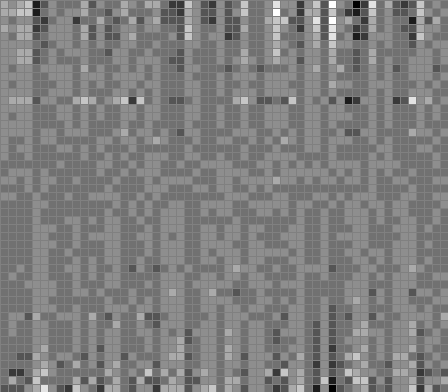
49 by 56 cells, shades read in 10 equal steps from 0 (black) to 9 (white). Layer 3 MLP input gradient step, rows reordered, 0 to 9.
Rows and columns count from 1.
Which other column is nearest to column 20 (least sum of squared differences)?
49
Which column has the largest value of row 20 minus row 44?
42
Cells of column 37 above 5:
2
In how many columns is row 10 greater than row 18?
16
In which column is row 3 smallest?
52
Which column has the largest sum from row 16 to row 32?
19
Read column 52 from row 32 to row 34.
5 5 6
